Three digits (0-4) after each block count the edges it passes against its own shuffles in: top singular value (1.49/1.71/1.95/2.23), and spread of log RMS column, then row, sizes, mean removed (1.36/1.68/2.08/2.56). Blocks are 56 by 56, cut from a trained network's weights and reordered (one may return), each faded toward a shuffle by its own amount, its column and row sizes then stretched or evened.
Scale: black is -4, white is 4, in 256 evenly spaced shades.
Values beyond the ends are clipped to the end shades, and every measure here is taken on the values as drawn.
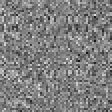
3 3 0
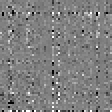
3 4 3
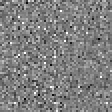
0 2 1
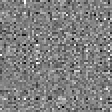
3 2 3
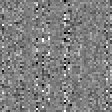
0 4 0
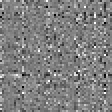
2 4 2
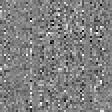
1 4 0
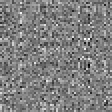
3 3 0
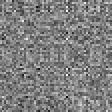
3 1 2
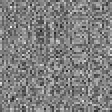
4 1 0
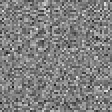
3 0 1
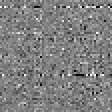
2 2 3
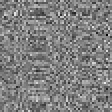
4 1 1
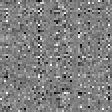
3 4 2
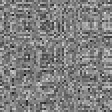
4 3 0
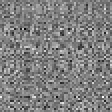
4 1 4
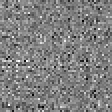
2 2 2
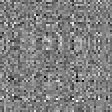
4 3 3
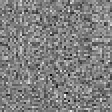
2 1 0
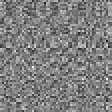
4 1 2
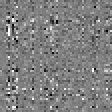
1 4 3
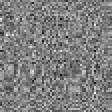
3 2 1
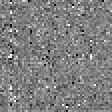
0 2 1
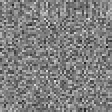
4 0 0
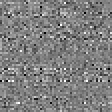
3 2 4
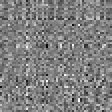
4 2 4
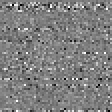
0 0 4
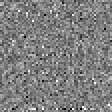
1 0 1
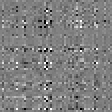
4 4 4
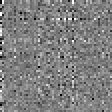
3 4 2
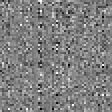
2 4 2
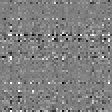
2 3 4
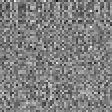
4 0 3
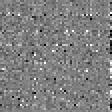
1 2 3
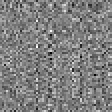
3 3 2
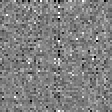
1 3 1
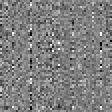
3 4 1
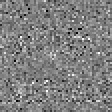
0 0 2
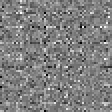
3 3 2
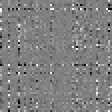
1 4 3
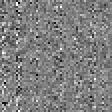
0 4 0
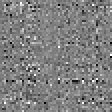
1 4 3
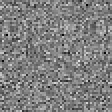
1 0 2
